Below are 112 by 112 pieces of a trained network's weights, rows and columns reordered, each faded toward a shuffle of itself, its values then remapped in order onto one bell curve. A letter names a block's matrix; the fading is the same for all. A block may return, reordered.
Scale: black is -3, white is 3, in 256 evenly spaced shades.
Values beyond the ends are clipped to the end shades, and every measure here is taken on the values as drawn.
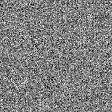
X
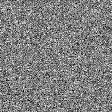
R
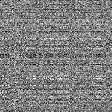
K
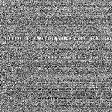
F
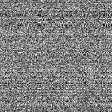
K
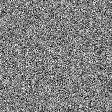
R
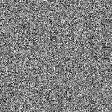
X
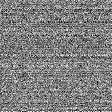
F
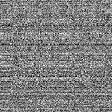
K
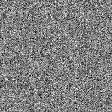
R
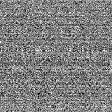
F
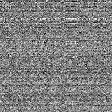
F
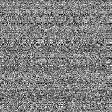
K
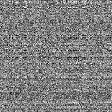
K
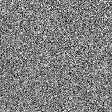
R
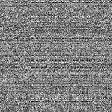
K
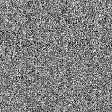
X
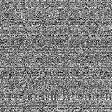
F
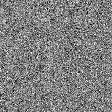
R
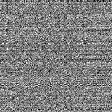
K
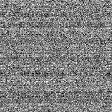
F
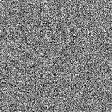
R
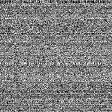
F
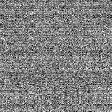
F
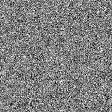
R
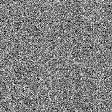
X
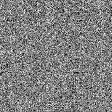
X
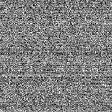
F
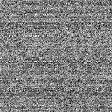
F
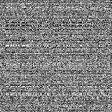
K
